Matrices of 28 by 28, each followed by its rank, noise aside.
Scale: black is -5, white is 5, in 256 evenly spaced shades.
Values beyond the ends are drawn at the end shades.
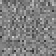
six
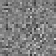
six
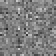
six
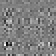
three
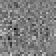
six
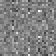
six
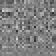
four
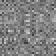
six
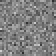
six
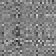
four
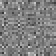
four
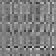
two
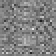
six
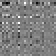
two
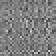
four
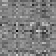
three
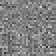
six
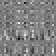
three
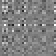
two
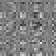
three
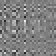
two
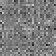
six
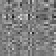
three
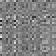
three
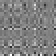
two
